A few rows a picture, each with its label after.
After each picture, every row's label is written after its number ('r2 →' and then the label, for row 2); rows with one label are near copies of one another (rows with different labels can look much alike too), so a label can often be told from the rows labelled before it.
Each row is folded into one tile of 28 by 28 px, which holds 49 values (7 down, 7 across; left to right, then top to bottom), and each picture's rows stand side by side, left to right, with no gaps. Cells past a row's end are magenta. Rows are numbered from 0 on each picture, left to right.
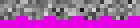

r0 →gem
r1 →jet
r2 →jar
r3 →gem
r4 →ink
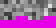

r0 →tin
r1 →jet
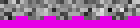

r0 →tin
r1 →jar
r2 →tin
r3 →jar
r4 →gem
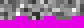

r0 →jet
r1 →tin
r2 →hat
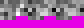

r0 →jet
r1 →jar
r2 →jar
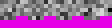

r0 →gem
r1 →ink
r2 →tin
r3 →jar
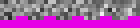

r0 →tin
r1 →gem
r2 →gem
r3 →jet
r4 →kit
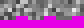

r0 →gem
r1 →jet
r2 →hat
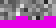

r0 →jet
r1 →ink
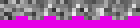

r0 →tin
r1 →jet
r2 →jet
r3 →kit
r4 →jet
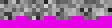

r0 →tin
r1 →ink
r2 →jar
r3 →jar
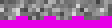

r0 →kit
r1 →gem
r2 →jet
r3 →hat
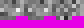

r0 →hat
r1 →hat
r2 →ink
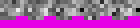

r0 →hat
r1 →kit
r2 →jar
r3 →ink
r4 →jar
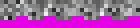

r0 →ink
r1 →jet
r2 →jar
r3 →jet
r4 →jar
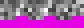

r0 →jet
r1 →kit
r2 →gem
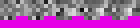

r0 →ink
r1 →ink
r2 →jar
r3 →kit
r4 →kit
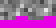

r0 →jet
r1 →hat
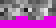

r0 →jar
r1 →kit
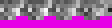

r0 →kit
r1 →kit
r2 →kit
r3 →jar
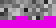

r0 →jar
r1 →ink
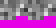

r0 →jet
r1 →jet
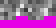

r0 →jet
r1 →kit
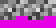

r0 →gem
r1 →gem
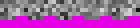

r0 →jar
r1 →gem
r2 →tin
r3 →hat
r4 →jar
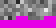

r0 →ink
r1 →hat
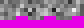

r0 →jet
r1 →jar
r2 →hat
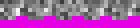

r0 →kit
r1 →hat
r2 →tin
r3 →kit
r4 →jet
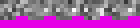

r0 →gem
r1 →hat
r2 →hat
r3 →kit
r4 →hat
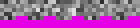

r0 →tin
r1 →gem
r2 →kit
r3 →ink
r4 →tin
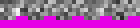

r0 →kit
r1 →gem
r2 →gem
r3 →kit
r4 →tin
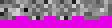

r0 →jar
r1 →ink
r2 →ink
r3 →hat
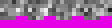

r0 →hat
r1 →kit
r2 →jet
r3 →jar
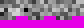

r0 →jar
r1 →tin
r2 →gem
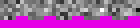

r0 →ink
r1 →hat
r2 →tin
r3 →hat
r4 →jar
